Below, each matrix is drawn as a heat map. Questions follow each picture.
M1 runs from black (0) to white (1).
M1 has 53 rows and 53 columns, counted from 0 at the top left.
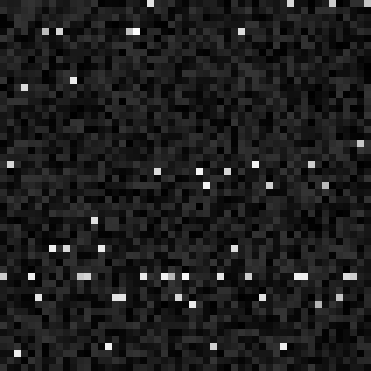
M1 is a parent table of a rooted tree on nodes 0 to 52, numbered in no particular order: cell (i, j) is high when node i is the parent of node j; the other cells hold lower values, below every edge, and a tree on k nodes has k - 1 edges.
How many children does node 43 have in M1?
2
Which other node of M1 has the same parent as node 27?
45
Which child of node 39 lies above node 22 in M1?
24
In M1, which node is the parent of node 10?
11
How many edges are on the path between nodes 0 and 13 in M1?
3
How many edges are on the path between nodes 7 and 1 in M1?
4
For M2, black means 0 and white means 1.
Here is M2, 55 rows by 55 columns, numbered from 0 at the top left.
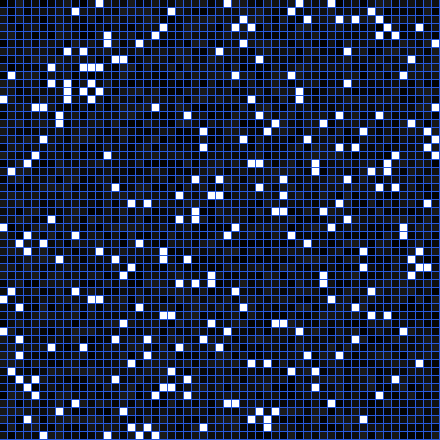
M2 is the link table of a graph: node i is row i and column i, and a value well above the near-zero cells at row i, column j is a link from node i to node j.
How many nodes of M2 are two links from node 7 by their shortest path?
6
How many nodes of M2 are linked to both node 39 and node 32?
1
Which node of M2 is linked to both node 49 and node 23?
node 47
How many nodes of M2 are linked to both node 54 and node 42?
0
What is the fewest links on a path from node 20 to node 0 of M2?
3
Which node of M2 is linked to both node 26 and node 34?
node 40
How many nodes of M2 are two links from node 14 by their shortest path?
9
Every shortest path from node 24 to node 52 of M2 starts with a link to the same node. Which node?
node 27
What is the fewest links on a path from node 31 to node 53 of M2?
3
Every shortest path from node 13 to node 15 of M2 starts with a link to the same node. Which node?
node 4
